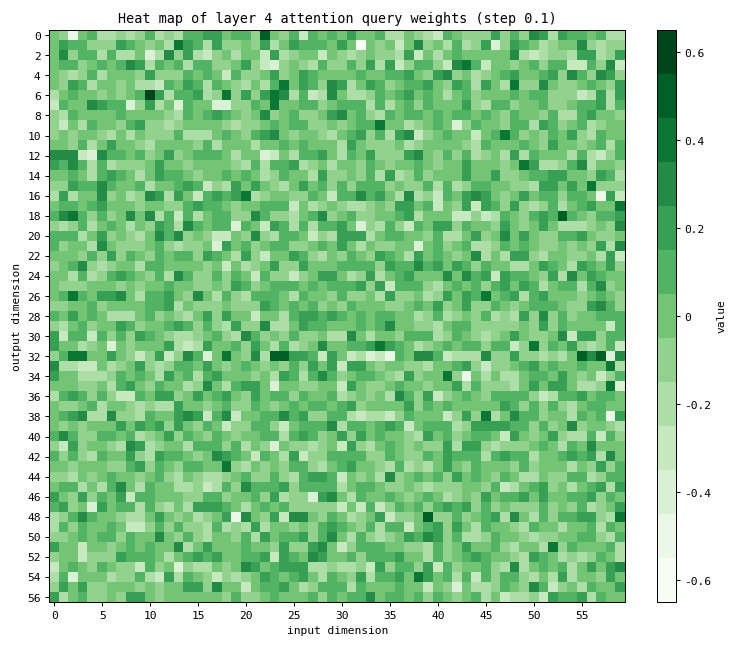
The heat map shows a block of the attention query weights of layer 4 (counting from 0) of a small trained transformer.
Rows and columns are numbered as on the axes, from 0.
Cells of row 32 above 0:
25
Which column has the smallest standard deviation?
46
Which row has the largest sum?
26
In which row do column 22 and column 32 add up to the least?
19
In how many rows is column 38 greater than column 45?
25
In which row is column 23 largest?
32
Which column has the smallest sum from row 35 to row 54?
30
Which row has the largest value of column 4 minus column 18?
7
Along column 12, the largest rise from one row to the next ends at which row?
2
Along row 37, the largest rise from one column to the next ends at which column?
13
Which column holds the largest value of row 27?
57
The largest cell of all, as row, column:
6, 10
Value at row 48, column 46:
0.2
